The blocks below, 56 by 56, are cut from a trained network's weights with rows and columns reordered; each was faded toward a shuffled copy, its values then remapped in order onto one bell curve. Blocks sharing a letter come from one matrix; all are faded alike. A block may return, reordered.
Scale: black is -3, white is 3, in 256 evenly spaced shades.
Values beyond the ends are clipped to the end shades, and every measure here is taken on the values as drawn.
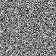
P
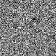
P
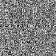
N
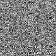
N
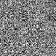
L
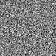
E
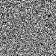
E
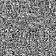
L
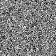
E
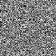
L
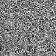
N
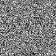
N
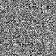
N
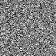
P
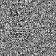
P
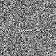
N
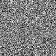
P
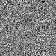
L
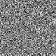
L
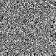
L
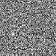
L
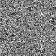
N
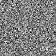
E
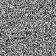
L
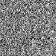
N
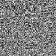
L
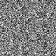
P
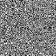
N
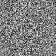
P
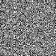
N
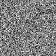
E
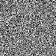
E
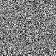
P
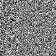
N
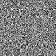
E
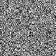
P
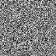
L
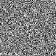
L
